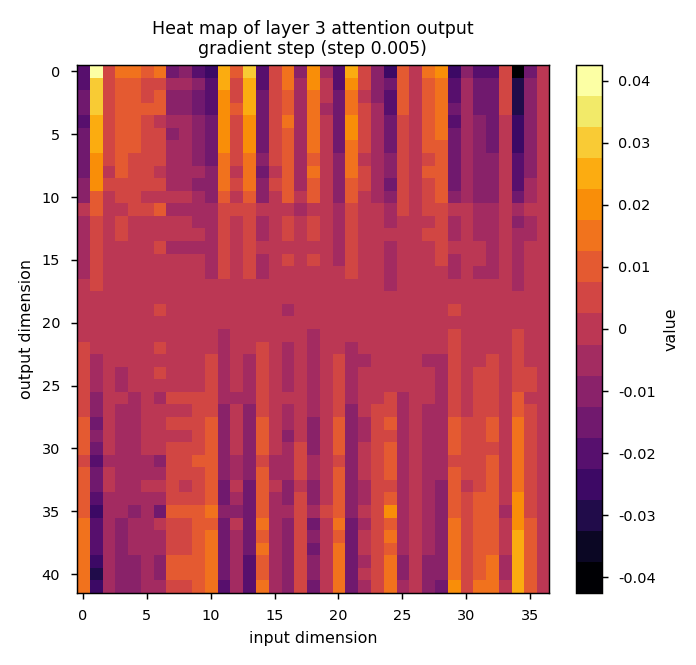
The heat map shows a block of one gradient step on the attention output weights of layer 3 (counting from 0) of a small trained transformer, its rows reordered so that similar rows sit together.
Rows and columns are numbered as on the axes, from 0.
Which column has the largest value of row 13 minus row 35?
1
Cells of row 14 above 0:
6
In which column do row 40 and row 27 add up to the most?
34
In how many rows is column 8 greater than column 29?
15
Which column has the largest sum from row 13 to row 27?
29
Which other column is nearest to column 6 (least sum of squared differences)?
12
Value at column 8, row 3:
-0.01
